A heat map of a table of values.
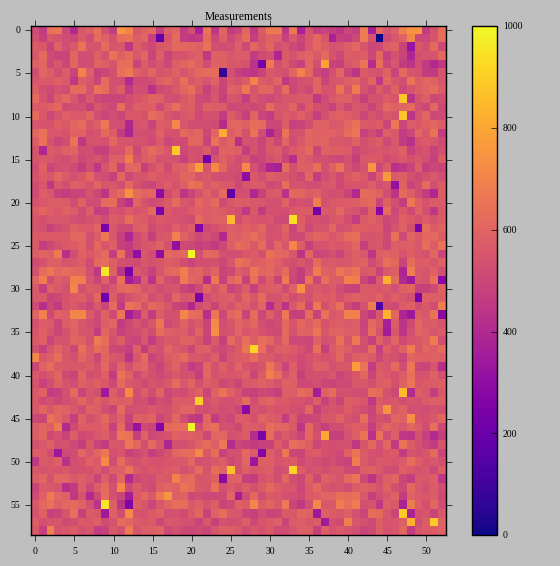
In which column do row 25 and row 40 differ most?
18
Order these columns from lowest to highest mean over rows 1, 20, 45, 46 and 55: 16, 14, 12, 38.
16, 12, 38, 14
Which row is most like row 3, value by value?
13
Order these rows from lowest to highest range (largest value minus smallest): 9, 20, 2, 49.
9, 20, 2, 49
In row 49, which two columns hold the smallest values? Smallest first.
29, 3
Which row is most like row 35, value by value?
34
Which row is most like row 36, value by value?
7
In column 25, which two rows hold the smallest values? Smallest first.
19, 48
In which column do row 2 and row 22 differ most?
33
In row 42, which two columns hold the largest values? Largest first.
47, 12
